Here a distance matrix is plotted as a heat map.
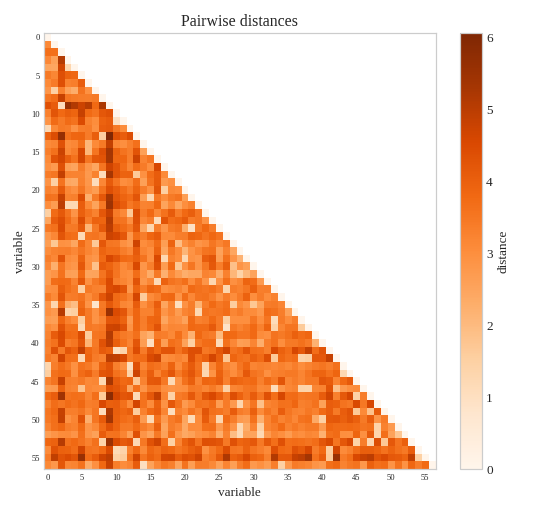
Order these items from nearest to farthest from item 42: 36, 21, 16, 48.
36, 48, 21, 16
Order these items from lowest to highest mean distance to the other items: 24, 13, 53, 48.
48, 24, 53, 13
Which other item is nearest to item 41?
10
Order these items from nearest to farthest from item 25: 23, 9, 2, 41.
23, 41, 2, 9
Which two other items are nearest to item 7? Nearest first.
35, 19
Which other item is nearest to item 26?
38
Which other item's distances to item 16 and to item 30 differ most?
24
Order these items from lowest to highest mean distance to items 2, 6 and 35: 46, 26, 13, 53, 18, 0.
0, 46, 18, 26, 53, 13
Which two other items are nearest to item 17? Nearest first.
29, 20
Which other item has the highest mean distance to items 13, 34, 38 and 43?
9
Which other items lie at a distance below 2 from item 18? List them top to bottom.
8, 13, 45, 47, 49, 53
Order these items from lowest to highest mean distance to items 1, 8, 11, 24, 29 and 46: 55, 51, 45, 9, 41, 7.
7, 45, 51, 41, 55, 9
